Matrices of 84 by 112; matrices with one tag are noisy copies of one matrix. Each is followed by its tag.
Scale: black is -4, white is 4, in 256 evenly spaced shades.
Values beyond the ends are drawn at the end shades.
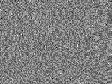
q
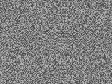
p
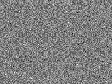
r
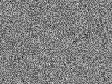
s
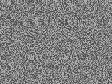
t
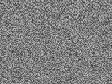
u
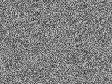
s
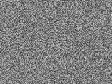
p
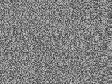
q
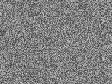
s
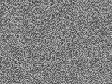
u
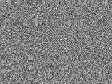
t
